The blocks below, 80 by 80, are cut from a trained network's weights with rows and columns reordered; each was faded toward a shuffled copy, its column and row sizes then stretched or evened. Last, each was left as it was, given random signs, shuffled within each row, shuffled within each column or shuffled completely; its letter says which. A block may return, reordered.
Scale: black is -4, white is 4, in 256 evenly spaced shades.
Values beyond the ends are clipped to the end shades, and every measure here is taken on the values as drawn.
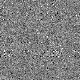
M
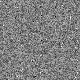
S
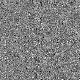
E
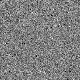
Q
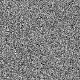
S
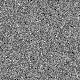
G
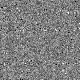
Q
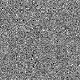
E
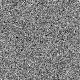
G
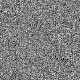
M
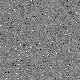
G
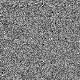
M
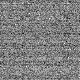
E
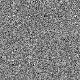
M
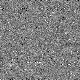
Q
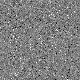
S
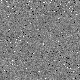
Q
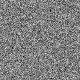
S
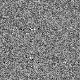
M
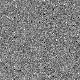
S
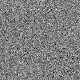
Q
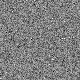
G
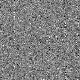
S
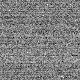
Q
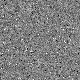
G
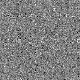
E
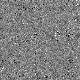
M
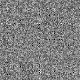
E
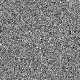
M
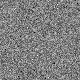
G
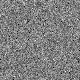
G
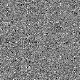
M
